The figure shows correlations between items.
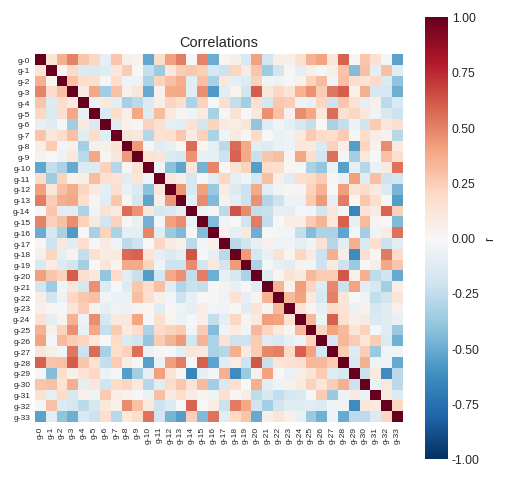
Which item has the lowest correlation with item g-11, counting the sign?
g-1
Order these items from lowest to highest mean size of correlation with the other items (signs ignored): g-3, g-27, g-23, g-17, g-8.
g-23, g-17, g-8, g-27, g-3
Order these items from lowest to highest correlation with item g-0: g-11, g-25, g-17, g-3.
g-17, g-11, g-25, g-3
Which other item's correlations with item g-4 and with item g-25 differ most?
g-27
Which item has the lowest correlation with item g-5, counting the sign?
g-16
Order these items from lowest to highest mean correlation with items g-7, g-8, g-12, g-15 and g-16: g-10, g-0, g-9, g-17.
g-10, g-17, g-9, g-0
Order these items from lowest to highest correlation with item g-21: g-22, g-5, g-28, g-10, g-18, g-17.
g-28, g-18, g-17, g-10, g-22, g-5
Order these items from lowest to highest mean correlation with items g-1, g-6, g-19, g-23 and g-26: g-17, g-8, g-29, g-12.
g-29, g-17, g-12, g-8
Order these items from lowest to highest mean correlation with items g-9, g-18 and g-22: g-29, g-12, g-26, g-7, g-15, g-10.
g-29, g-26, g-12, g-15, g-7, g-10
